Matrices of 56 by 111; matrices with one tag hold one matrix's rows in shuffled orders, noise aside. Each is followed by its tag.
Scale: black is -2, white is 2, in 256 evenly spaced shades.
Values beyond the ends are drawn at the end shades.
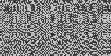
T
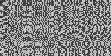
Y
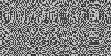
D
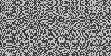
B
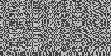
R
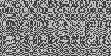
B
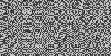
Y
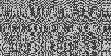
T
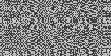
T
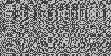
B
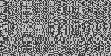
Y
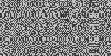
D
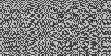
T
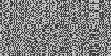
D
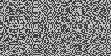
R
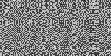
D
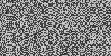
B
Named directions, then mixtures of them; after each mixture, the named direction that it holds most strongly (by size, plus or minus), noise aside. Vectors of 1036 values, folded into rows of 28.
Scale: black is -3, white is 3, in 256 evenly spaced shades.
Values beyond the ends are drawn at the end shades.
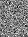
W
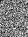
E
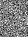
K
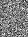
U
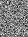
W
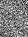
K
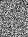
E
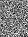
W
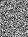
E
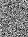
U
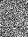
E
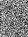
K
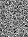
W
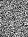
W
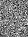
K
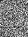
E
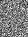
U
